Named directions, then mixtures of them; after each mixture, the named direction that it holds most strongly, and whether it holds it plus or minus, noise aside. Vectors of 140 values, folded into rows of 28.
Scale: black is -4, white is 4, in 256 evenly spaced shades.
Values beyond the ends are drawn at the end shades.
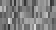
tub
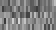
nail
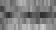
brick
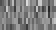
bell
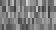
bell, plus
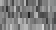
bell, minus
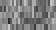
tub, minus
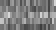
brick, minus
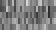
bell, plus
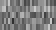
nail, minus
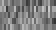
bell, minus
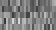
nail, plus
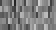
tub, plus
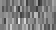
nail, plus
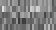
nail, minus
